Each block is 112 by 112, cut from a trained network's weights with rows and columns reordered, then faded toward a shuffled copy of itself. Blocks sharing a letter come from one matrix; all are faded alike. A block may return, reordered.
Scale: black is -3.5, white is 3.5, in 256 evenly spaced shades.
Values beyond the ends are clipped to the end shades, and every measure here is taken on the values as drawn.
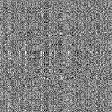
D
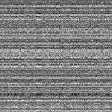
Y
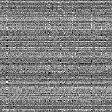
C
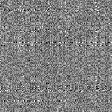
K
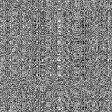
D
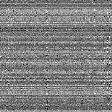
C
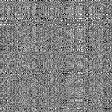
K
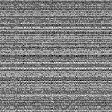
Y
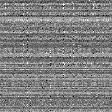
C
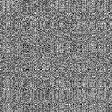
D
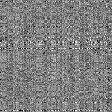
K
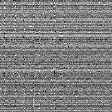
C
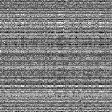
Y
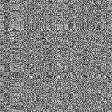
D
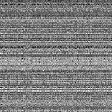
Y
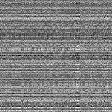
Y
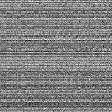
Y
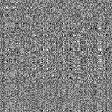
D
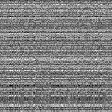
Y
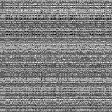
Y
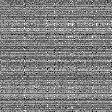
C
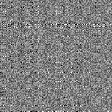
K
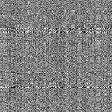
K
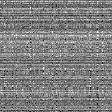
C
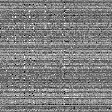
C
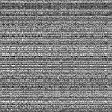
Y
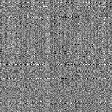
K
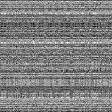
Y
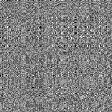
D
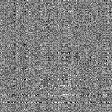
K
